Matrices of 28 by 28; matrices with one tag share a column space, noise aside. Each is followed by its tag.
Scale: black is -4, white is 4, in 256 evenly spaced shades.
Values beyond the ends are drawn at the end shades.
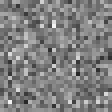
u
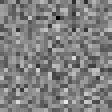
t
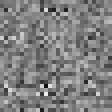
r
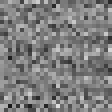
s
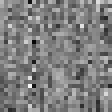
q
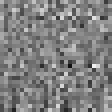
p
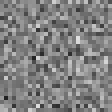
s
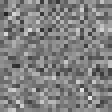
t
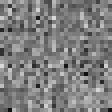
p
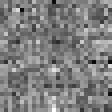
q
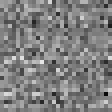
u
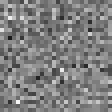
t
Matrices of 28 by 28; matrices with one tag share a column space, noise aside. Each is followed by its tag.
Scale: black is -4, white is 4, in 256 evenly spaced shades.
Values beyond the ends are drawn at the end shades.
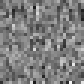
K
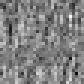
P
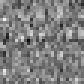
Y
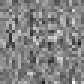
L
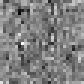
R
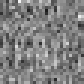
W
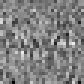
L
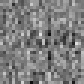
L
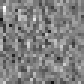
K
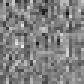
W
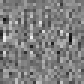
L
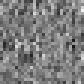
R
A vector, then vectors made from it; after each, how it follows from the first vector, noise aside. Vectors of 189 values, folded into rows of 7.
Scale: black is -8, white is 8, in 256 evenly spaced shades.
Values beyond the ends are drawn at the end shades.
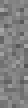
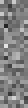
wrapped around, negated, scaled up.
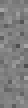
partly zeroed.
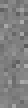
negated, partly zeroed.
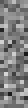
reversed, negated, scaled up.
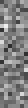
reversed, negated, scaled up.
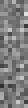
wrapped around, negated, scaled up.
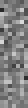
negated, scaled up.
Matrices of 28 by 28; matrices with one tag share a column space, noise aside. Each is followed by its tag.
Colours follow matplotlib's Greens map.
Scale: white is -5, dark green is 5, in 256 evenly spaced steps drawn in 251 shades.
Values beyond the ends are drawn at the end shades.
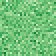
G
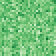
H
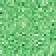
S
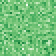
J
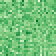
H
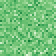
G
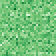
G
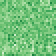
S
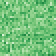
S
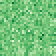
H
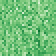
H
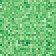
J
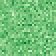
G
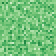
J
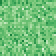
S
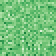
J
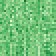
H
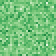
J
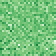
J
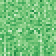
H
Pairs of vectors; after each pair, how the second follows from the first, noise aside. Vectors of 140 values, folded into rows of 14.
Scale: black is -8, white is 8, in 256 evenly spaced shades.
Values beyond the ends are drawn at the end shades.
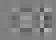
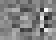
scaled up.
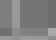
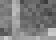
scaled up.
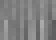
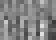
scaled up.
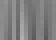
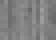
wrapped around, shrunk.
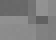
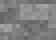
wrapped around, negated.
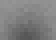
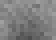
copied.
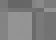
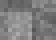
copied.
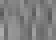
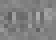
wrapped around, partly zeroed.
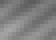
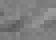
negated, partly zeroed.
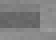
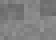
wrapped around, shrunk.
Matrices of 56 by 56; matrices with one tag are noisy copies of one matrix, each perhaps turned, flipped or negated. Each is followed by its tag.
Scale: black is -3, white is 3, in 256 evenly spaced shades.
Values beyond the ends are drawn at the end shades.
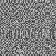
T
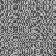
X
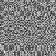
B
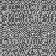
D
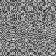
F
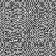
D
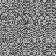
X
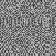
T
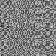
F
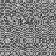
X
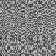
F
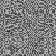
D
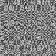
B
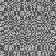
B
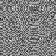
T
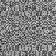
B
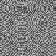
T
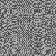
D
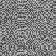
T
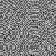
T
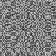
B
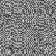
D
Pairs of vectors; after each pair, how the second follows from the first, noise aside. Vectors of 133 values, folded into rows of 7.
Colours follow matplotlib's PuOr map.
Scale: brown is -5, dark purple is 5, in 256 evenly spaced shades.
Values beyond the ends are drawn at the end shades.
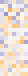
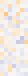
negated, shrunk.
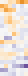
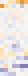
partly zeroed.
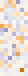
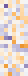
reversed, negated.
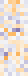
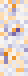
sign-scrambled.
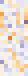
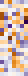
scaled up.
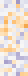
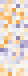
reversed, negated.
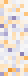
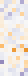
reversed, negated, partly zeroed.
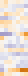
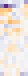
reversed, negated, partly zeroed.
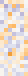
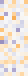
wrapped around, negated, partly zeroed.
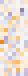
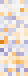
sign-scrambled.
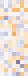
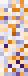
scaled up.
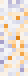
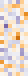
sign-scrambled.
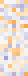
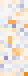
partly zeroed.
